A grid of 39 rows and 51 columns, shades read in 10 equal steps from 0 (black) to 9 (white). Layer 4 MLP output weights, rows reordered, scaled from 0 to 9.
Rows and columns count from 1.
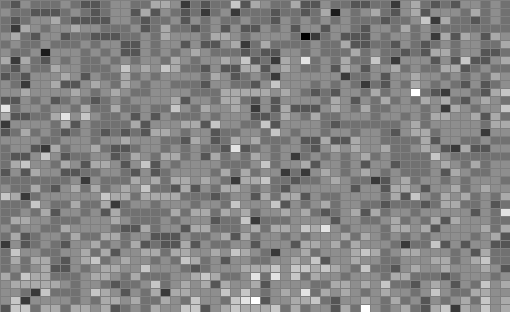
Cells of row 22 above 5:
6
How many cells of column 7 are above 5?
5
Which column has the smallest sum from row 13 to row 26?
31
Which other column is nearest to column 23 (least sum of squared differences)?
50
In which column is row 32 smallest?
28
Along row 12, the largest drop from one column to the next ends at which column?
43
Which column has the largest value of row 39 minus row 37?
37
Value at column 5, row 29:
4
